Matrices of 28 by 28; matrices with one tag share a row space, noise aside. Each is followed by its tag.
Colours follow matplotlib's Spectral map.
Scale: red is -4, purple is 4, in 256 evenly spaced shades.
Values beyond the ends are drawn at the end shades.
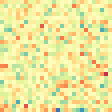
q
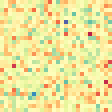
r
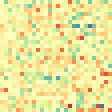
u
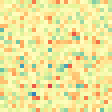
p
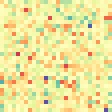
r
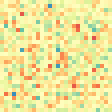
p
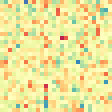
q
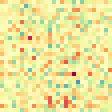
u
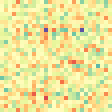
q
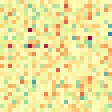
r
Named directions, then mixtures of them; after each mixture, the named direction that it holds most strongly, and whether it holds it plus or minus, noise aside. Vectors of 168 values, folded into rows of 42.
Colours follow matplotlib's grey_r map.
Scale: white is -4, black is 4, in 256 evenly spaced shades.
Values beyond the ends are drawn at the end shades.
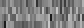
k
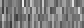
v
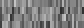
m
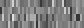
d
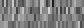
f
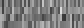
m, minus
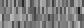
f, plus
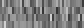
k, minus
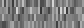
f, minus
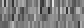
f, minus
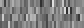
d, plus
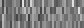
v, plus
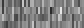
v, plus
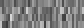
m, minus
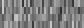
v, minus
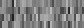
m, plus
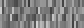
m, minus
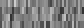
m, plus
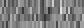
f, minus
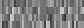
m, minus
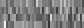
k, minus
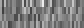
v, plus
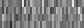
v, plus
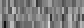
k, plus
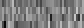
k, plus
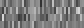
v, plus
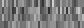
f, minus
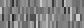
d, minus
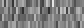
f, minus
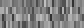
k, plus
